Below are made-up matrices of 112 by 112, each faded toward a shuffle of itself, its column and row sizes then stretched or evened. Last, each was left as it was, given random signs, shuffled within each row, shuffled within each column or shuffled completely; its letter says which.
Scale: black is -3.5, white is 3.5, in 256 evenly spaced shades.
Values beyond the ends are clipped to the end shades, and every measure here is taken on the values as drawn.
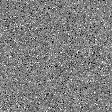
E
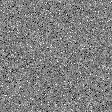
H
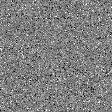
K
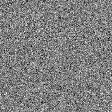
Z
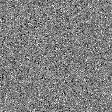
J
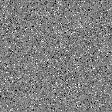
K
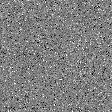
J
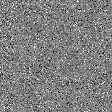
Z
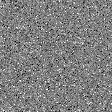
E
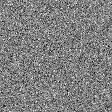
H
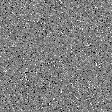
K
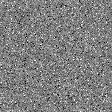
J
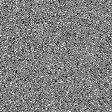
Z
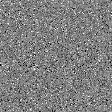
Z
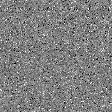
Z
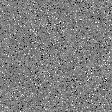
J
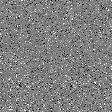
Z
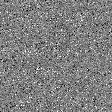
E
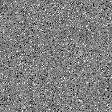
Z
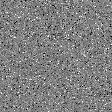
E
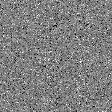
J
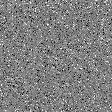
H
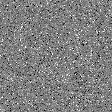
E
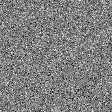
H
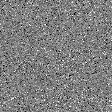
K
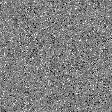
J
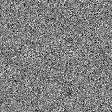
Z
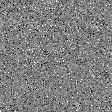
E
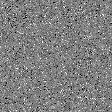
K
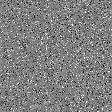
J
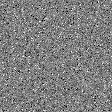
K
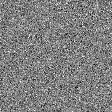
E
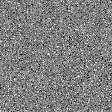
K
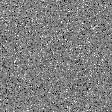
J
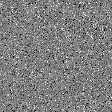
K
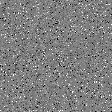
K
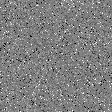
H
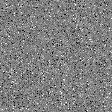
J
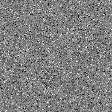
J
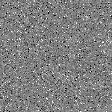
Z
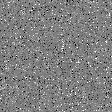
K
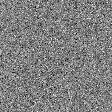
J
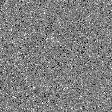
K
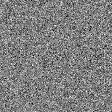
K
